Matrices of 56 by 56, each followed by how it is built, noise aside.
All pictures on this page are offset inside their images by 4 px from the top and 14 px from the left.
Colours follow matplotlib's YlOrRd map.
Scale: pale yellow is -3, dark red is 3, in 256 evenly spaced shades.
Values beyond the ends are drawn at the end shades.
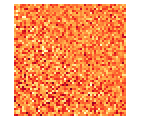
lower triangular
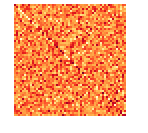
diagonal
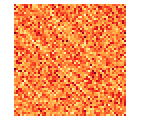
Toeplitz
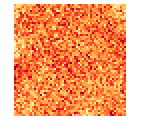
smooth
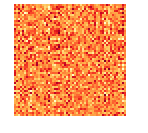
low rank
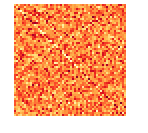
diagonal
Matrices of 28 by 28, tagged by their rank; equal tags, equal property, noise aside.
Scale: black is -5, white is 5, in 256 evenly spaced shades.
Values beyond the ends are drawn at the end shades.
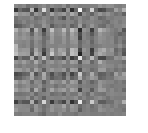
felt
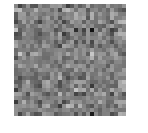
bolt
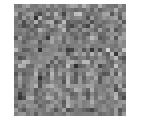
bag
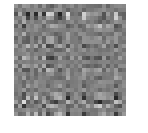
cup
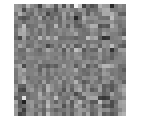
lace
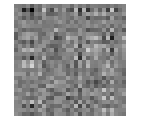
lace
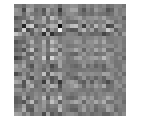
cup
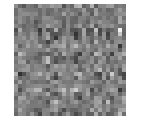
bolt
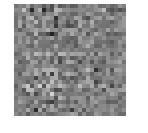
bag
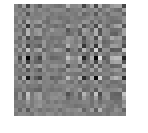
felt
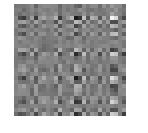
felt
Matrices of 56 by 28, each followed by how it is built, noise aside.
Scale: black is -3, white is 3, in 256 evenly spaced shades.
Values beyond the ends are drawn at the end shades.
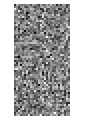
noise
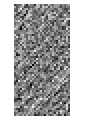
Hankel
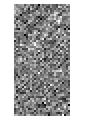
Hankel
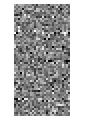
uneven rows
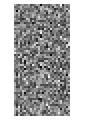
repeating rows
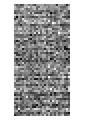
blocks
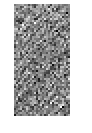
Hankel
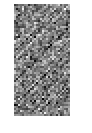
Hankel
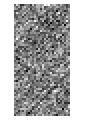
Hankel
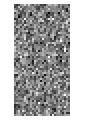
repeating columns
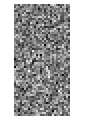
noise
